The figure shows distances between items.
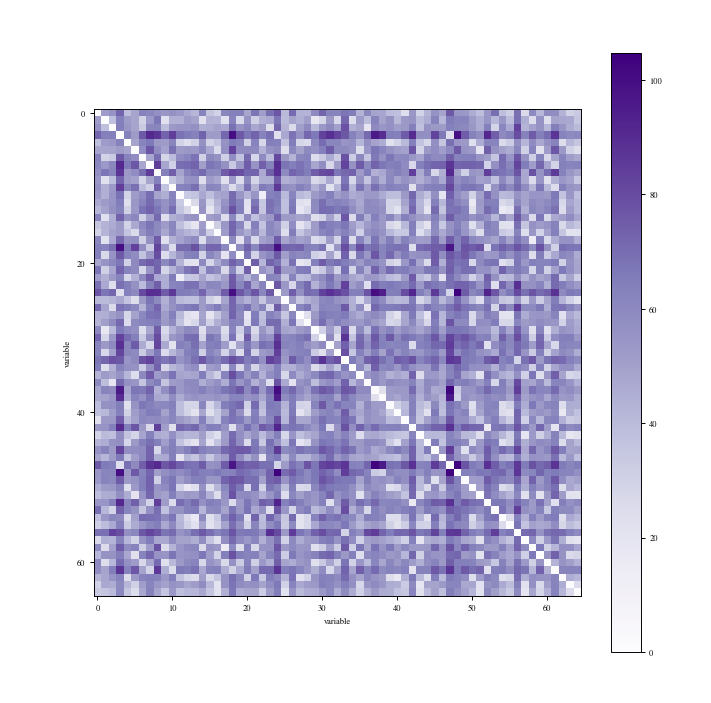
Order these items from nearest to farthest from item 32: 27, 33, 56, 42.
42, 27, 56, 33
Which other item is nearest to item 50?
12
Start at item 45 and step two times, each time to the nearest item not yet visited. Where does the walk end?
8
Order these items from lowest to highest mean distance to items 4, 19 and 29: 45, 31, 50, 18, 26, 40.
40, 50, 31, 26, 18, 45
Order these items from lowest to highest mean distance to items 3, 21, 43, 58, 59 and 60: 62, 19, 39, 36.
19, 36, 62, 39
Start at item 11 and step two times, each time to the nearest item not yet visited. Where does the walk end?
46
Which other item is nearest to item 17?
58
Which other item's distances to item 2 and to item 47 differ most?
36
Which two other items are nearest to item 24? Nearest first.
3, 47
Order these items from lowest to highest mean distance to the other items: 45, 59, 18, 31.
59, 31, 45, 18
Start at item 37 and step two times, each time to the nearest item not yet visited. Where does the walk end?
48
